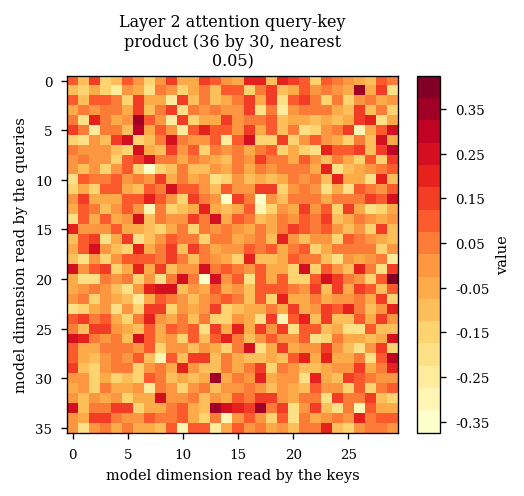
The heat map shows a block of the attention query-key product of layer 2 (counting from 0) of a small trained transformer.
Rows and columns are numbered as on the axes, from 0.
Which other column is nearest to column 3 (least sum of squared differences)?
15
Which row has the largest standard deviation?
20
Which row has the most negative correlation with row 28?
32
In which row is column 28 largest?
6
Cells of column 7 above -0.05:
16
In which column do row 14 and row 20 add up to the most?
13
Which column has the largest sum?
29
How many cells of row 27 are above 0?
10
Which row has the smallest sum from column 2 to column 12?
9
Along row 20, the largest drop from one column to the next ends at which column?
12
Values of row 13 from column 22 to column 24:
0 0.1 -0.15
